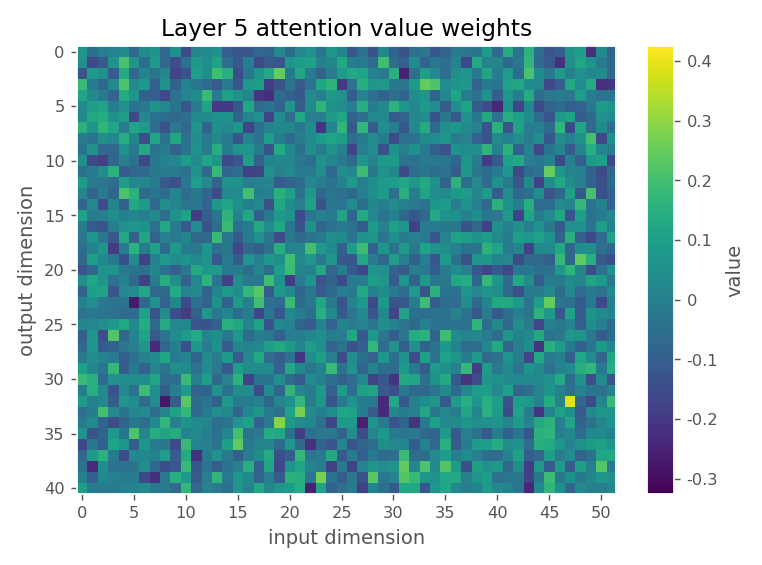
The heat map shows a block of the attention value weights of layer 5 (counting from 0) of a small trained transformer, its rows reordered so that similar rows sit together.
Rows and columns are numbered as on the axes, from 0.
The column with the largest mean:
20
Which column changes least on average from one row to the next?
35
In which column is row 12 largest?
36
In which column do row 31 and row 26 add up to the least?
30
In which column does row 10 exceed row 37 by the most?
11
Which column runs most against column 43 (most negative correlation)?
31
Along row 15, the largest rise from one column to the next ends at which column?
43
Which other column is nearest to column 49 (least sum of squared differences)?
16
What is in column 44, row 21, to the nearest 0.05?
-0.1
